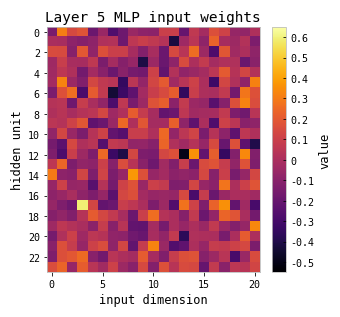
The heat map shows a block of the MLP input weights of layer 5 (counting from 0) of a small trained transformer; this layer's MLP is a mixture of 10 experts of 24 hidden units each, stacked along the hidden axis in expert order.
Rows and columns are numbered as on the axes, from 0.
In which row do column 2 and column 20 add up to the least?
17
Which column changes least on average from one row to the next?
15
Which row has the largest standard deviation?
12
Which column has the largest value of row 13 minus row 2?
16
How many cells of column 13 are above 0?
11
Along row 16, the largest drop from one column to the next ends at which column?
14
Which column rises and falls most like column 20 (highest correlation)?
1
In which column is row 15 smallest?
4
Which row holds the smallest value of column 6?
6
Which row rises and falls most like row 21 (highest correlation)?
18
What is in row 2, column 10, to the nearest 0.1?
0
